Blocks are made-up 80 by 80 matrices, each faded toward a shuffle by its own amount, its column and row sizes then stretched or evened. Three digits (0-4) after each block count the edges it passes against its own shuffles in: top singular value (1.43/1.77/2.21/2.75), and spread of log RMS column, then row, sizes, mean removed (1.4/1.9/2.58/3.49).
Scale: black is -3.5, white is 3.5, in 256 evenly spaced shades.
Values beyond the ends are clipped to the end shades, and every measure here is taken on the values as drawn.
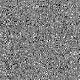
1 1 2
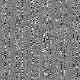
1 4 0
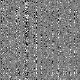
1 4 1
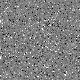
0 0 1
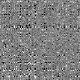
3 3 2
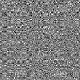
3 0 2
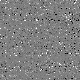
0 1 2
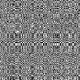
4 2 3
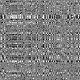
4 2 3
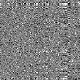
3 2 2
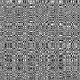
4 3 3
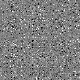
1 2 1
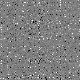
1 2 2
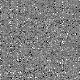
1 2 1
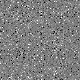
1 1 1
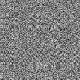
3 1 0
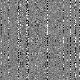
3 4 1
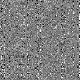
2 3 1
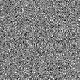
3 0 0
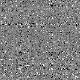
1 2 2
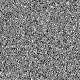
1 0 0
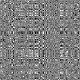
4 3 2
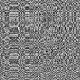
4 2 2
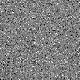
2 0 0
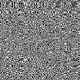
3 0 2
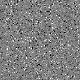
1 1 0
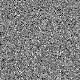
1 1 0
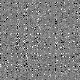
1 3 2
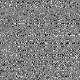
2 0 3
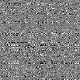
3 0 3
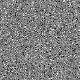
2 1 0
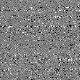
0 1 3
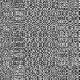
4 3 0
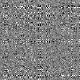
3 3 3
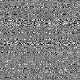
2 0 4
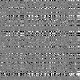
4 2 4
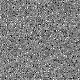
1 0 0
